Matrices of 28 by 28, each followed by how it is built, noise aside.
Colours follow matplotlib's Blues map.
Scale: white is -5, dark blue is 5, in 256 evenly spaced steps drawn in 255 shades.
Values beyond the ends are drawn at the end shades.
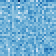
low rank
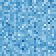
uneven columns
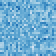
blocks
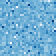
sparse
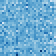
uneven columns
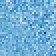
upper triangular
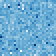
sparse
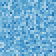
noise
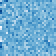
uneven columns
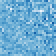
upper triangular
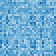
blocks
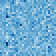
uneven columns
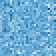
uneven columns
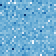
sparse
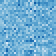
low rank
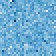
sparse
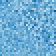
upper triangular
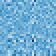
low rank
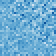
upper triangular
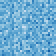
repeating rows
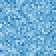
repeating rows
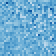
upper triangular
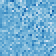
upper triangular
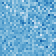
upper triangular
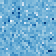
sparse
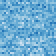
blocks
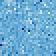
sparse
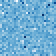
sparse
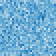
noise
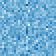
uneven columns
